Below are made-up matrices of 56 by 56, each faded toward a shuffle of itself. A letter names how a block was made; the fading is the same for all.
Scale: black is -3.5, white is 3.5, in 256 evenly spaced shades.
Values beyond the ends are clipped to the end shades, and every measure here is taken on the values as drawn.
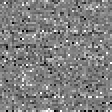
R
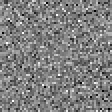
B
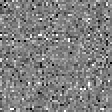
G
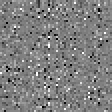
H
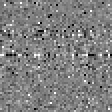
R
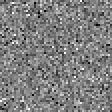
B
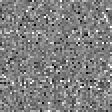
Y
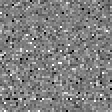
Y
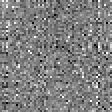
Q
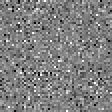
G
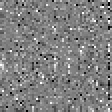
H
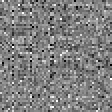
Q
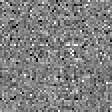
G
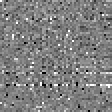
R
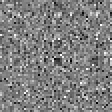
Q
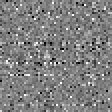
R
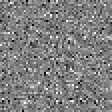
G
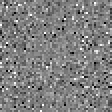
G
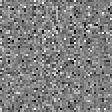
Q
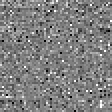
G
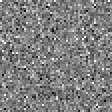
B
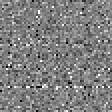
R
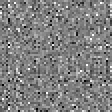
G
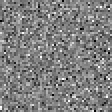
B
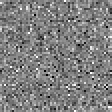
G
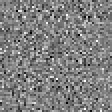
Q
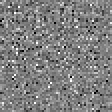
G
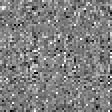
G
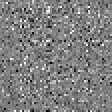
G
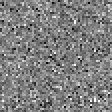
B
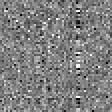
Q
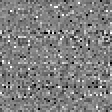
R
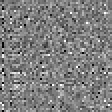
Q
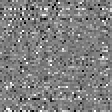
R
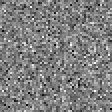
B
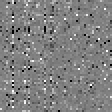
H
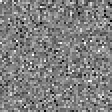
B
